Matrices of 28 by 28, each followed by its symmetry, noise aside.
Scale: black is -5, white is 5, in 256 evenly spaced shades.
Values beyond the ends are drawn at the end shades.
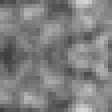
mirrored top to bottom.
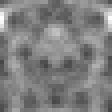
mirrored left to right.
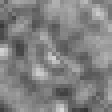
symmetric across the other diagonal.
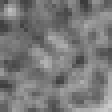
symmetric.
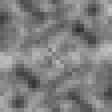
same after a half turn.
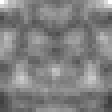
mirrored left to right.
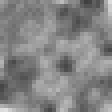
symmetric.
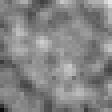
symmetric across the other diagonal.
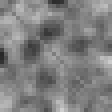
symmetric.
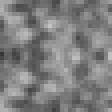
mirrored top to bottom.
